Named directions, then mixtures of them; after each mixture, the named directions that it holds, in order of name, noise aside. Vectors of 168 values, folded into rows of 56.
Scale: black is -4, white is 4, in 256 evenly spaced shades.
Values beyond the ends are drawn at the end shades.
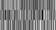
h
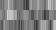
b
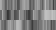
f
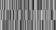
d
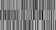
h.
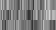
b, d, f.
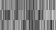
b, f, h.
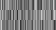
d.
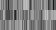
b, d, f.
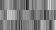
b.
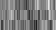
b, f.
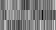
b, f, h.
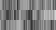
f.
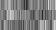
b, h.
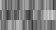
f.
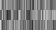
d, f, h.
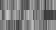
f.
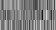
h.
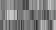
b.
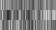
d, f, h.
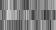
b, f.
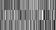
h.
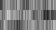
b, f.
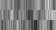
b, f.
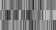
d, f, h.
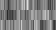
b.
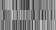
b, d, h.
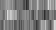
b.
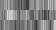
b.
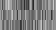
b, d, h.
